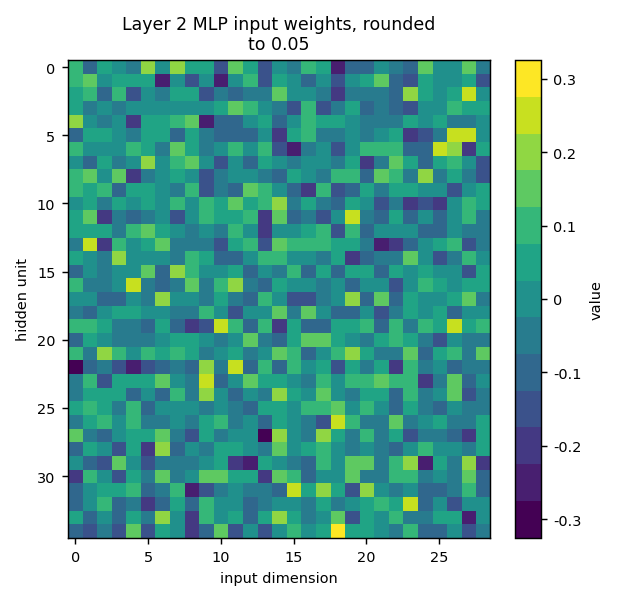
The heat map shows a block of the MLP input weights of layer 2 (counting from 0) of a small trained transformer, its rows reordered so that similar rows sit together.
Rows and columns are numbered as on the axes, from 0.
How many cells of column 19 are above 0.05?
9
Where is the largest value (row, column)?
34, 18
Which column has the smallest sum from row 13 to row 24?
22
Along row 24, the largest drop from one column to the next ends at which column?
27
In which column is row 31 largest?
15
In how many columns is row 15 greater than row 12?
12
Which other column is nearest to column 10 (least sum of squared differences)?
28
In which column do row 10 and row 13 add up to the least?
21
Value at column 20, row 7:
-0.2
